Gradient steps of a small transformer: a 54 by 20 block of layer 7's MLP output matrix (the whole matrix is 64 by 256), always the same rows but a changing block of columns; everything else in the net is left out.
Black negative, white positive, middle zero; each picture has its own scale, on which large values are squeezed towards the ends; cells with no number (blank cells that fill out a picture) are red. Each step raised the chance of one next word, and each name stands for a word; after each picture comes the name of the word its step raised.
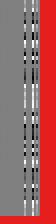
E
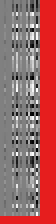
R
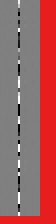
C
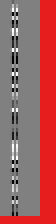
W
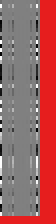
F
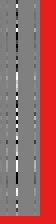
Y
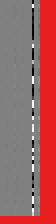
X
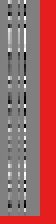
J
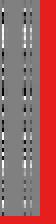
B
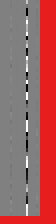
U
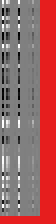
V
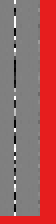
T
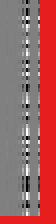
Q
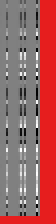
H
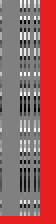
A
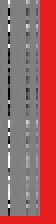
V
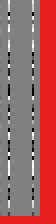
B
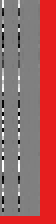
Y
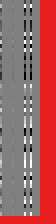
F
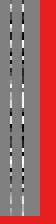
E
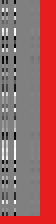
W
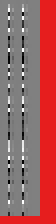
W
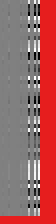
J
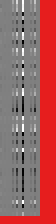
A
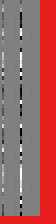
H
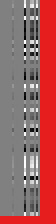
F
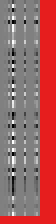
E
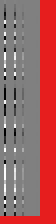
H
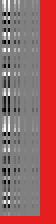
A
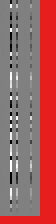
Y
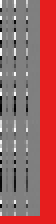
A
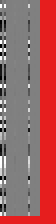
F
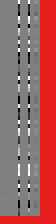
J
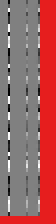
B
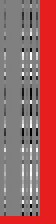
H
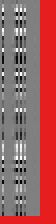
W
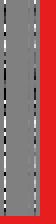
V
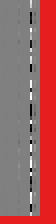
C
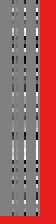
W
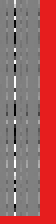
C
